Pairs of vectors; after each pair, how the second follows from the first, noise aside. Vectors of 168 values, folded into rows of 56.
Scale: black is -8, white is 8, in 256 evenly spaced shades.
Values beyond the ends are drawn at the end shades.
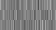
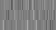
wrapped around, partly zeroed.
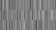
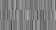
wrapped around.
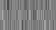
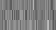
reversed, negated.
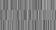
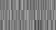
wrapped around, negated.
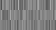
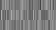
wrapped around.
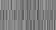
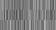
wrapped around, negated.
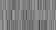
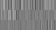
wrapped around, partly zeroed.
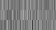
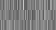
reversed, negated.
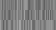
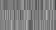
reversed, negated.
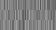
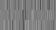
partly zeroed.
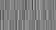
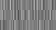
wrapped around, negated.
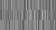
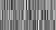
negated, scaled up.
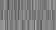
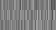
reversed, negated.
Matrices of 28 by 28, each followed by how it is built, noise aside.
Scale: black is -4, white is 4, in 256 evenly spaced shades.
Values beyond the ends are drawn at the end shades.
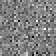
low rank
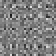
low rank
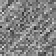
Hankel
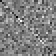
diagonal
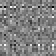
low rank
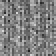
blocks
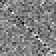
diagonal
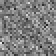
Toeplitz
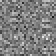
blocks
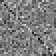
diagonal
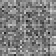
blocks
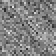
Toeplitz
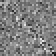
banded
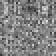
blocks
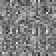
blocks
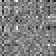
low rank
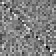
diagonal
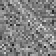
Toeplitz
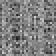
blocks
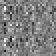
low rank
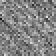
Toeplitz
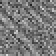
Toeplitz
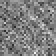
Toeplitz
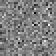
low rank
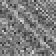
Toeplitz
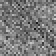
Toeplitz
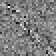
banded
